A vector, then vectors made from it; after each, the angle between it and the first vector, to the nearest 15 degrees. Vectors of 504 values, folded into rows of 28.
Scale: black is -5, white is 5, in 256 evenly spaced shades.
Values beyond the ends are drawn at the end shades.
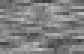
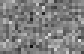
120 degrees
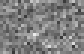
120 degrees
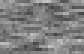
165 degrees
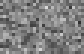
60 degrees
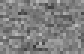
120 degrees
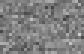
120 degrees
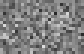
75 degrees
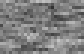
150 degrees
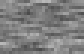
165 degrees
